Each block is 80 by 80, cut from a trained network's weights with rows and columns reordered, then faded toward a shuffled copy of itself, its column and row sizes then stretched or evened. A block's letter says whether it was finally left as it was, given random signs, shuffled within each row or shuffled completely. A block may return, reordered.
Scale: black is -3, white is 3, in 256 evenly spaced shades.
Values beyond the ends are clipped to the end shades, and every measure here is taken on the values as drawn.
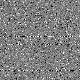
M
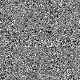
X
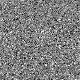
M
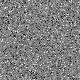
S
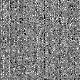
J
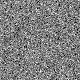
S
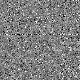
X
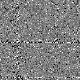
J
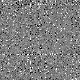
X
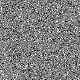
M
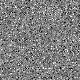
M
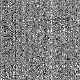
J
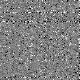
X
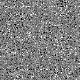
X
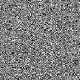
J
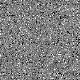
X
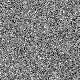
S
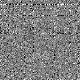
J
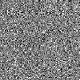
J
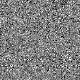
X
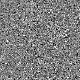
X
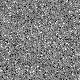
S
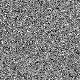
M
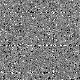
X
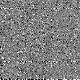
X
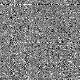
X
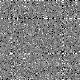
J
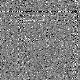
J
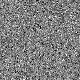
S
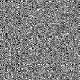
J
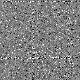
X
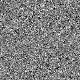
M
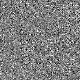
X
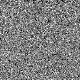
M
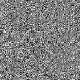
J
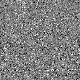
M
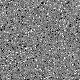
S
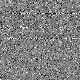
M
